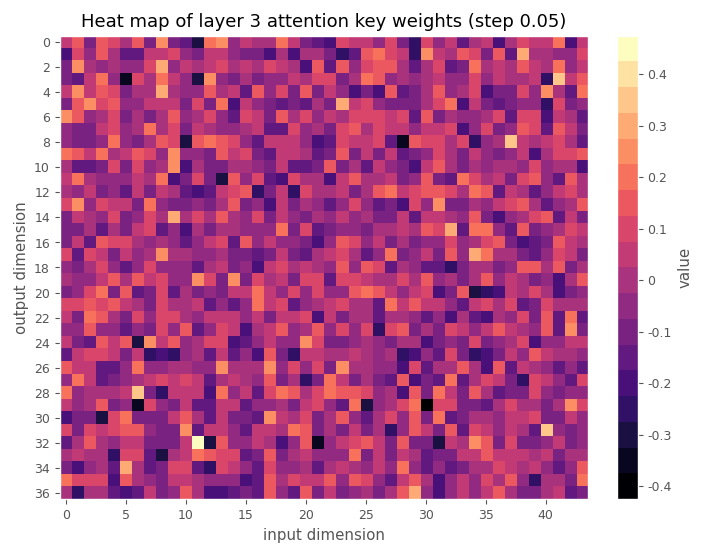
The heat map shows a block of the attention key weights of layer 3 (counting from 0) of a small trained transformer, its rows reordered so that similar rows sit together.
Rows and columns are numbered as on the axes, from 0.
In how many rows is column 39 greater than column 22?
19
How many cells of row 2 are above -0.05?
32
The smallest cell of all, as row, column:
29, 30
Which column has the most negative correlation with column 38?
22
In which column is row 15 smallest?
10
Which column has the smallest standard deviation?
15
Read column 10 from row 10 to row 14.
-0.2 -0.1 -0.15 -0.1 0
